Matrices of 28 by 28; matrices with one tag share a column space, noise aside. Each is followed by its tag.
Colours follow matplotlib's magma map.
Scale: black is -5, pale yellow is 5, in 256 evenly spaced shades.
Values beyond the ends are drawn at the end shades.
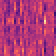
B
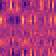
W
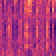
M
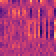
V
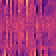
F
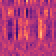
V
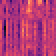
M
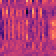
V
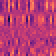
W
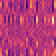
W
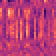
V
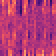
F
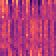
M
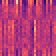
M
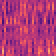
B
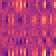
W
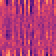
F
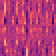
B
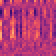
V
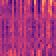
M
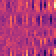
W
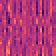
B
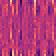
F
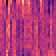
M
